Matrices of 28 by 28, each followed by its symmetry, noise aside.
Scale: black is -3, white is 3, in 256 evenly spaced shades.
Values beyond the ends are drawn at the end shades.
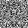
mirrored left to right.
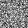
symmetric across the other diagonal.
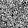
symmetric across the other diagonal.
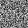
same after a half turn.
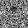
mirrored left to right.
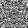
mirrored left to right.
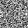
mirrored top to bottom.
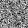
same after a half turn.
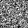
symmetric.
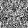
mirrored left to right.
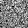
no symmetry.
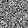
symmetric across the other diagonal.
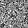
symmetric across the other diagonal.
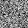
same after a half turn.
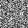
mirrored top to bottom.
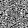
same after a half turn.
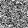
same after a half turn.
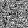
mirrored top to bottom.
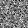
same after a half turn.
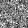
symmetric across the other diagonal.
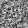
symmetric.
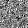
symmetric.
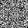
mirrored top to bottom.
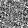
same after a half turn.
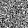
no symmetry.
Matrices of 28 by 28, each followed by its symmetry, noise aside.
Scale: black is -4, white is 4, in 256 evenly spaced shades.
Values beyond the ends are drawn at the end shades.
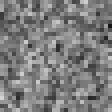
no symmetry.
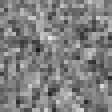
antisymmetric.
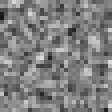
antisymmetric.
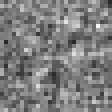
antisymmetric.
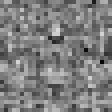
mirrored left to right.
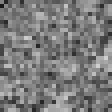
symmetric.
